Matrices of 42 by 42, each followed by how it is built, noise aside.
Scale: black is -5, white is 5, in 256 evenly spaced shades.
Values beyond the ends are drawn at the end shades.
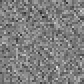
Toeplitz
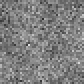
smooth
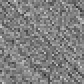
Toeplitz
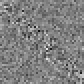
banded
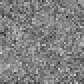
smooth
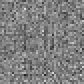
low rank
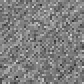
Hankel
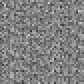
repeating rows
